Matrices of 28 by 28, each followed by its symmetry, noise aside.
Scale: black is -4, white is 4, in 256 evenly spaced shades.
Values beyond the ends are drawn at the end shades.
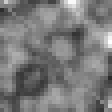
symmetric across the other diagonal.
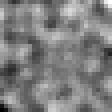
antisymmetric.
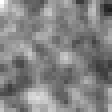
no symmetry.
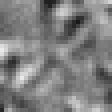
antisymmetric.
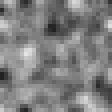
antisymmetric.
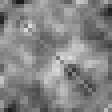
symmetric.
